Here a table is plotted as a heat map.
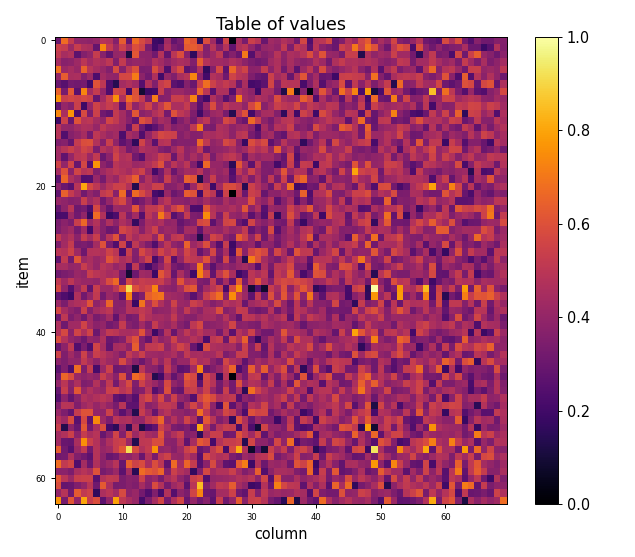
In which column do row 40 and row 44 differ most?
46
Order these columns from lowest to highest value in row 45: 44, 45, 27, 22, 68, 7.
45, 7, 44, 68, 27, 22
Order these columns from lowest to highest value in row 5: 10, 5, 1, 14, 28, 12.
14, 5, 28, 10, 1, 12
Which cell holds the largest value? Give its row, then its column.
34, 49
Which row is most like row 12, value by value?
31
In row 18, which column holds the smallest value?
64
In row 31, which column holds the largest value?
22
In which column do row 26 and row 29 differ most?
60
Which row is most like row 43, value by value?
37
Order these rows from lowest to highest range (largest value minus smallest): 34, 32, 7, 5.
5, 32, 7, 34
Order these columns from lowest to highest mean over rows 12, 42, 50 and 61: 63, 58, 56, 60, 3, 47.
47, 3, 56, 60, 58, 63
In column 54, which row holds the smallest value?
24
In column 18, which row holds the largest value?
58
